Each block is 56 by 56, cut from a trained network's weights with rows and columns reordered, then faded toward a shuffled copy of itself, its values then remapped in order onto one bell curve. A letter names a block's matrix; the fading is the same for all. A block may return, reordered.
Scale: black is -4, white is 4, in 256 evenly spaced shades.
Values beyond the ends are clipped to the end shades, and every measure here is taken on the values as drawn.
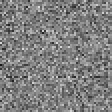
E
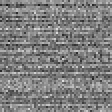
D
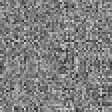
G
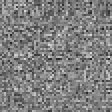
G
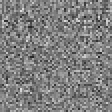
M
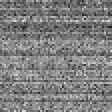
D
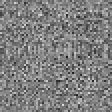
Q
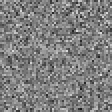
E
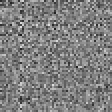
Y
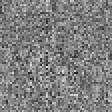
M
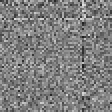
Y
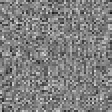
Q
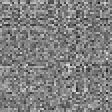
Y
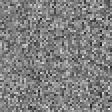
E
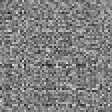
Y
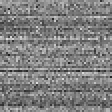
D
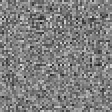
E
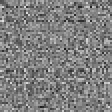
Y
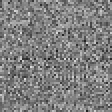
E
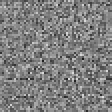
E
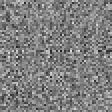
M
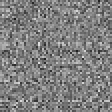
Y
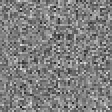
M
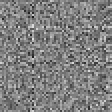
Y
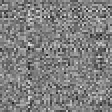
Y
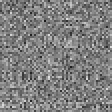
Q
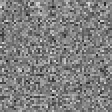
G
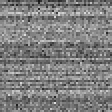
D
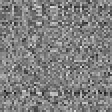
Y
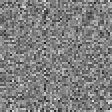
M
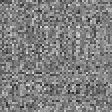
G
